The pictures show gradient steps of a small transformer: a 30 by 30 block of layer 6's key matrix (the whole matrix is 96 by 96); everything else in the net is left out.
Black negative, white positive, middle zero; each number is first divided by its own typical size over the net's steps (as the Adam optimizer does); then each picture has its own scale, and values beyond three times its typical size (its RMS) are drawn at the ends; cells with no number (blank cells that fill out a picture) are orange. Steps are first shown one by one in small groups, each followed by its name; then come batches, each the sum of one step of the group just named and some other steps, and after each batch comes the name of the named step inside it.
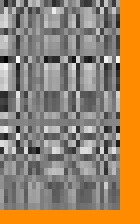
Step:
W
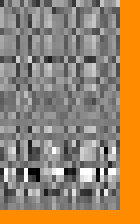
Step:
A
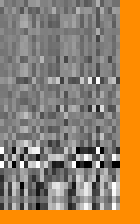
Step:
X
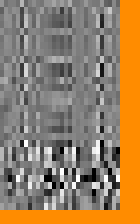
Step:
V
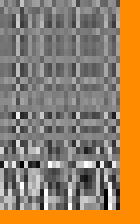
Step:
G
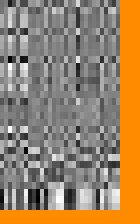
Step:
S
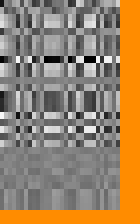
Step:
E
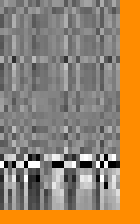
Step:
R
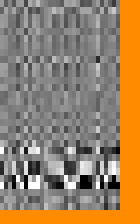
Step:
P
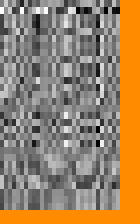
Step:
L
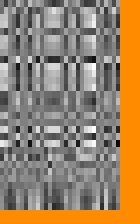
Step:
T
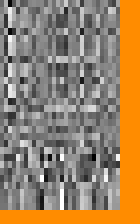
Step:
S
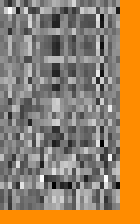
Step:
V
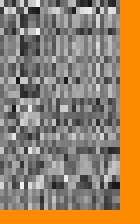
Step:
P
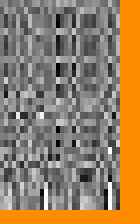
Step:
G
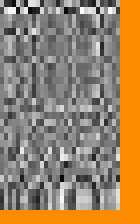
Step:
S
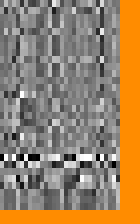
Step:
R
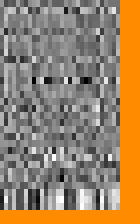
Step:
S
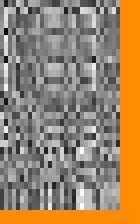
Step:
T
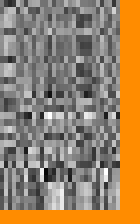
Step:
S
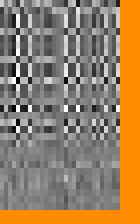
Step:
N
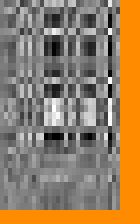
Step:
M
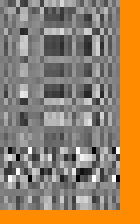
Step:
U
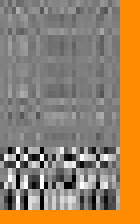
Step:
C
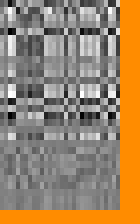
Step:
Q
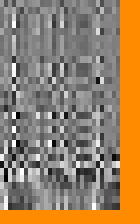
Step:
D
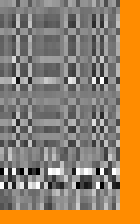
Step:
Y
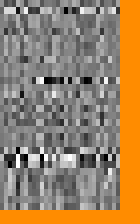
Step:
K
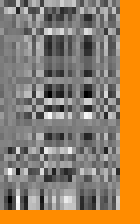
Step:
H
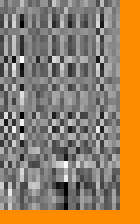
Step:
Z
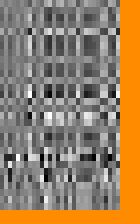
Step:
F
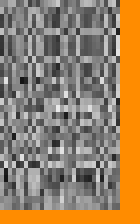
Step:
D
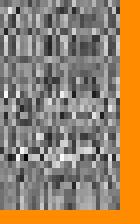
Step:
K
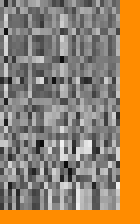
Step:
F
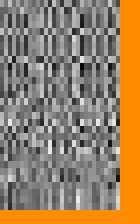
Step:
D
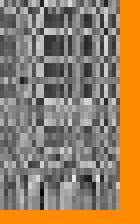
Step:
H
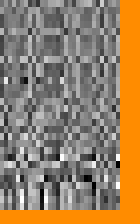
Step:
F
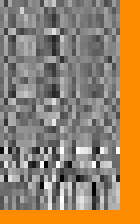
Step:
U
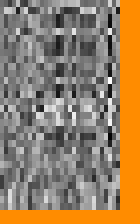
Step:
M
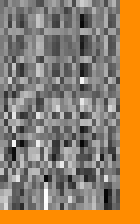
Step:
D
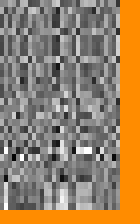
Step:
D
